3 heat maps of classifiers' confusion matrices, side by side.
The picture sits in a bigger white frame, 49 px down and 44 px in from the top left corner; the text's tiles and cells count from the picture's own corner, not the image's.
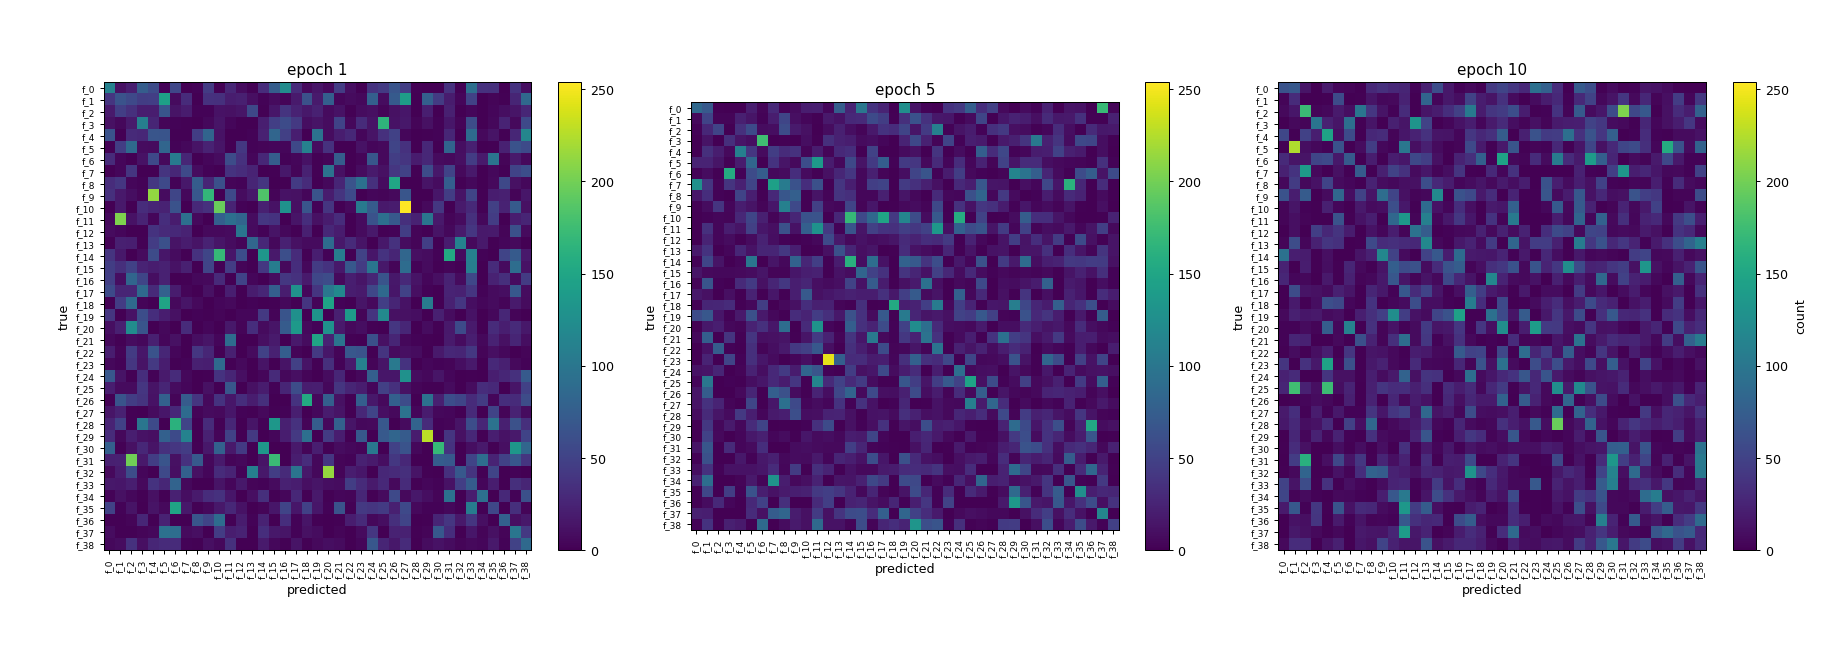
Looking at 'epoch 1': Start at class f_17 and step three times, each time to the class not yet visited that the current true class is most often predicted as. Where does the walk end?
f_22
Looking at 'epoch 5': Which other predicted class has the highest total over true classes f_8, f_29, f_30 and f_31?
f_36
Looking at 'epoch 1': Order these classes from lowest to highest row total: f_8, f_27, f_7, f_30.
f_27, f_7, f_8, f_30
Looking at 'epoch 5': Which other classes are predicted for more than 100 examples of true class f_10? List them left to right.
f_14, f_17, f_19, f_24
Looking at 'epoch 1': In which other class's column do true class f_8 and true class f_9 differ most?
f_4
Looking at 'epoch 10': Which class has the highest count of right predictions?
f_2
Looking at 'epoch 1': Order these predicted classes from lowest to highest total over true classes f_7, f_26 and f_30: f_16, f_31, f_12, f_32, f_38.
f_16, f_32, f_12, f_31, f_38
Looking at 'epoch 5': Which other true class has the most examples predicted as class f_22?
f_11
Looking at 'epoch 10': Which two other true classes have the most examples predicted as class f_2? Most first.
f_31, f_7
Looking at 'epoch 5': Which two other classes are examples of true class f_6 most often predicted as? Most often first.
f_3, f_29
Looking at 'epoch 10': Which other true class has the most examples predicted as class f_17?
f_32
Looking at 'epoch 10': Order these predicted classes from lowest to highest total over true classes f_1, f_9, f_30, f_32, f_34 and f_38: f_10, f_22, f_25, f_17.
f_22, f_25, f_10, f_17
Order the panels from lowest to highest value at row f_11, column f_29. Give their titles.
epoch 5, epoch 10, epoch 1
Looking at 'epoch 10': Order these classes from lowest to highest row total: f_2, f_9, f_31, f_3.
f_3, f_31, f_9, f_2
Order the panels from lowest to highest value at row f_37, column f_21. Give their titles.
epoch 1, epoch 5, epoch 10
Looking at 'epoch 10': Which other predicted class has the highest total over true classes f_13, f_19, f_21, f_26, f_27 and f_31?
f_38
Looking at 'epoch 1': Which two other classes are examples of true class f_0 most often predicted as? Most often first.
f_16, f_33
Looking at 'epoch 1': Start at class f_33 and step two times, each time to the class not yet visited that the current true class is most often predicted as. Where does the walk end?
f_35
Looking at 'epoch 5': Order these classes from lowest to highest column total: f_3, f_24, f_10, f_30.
f_3, f_10, f_24, f_30
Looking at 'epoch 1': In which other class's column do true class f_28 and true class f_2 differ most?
f_6
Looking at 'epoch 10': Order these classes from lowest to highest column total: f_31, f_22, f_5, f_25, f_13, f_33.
f_22, f_5, f_31, f_33, f_25, f_13
